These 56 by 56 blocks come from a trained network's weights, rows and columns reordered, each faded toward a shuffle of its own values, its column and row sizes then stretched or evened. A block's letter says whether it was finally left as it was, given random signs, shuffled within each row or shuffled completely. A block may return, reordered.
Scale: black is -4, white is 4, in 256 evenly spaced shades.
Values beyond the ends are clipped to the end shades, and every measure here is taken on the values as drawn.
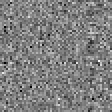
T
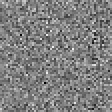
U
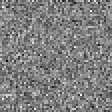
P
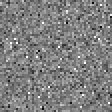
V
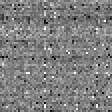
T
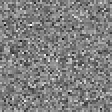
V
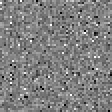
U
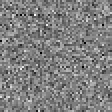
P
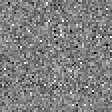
P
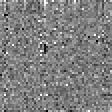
T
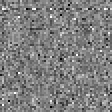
T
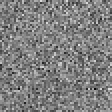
P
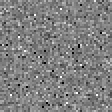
V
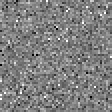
V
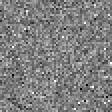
V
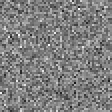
V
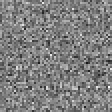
T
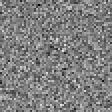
V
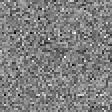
P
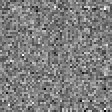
U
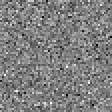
V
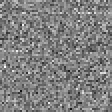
U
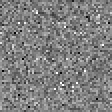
P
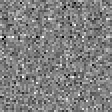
P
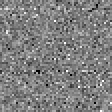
P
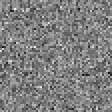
P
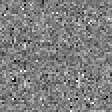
U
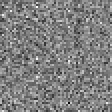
T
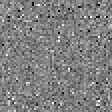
T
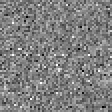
P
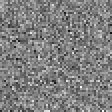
P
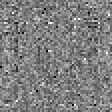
T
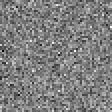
V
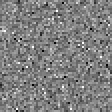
V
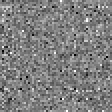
U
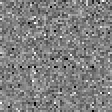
U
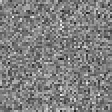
T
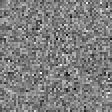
U
